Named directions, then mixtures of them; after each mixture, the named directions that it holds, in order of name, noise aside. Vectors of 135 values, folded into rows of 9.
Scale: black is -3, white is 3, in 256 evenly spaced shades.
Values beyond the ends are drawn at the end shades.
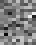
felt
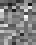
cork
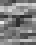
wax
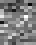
cork, wax.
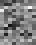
cork, felt, wax.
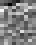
cork, wax.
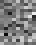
felt.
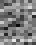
felt, wax.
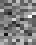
felt.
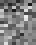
cork.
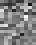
cork.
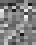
cork.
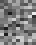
felt.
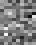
felt.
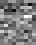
cork, felt, wax.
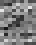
cork, felt, wax.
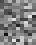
felt.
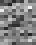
cork, felt, wax.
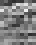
cork, wax.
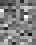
cork, felt.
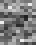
cork, felt, wax.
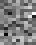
felt.
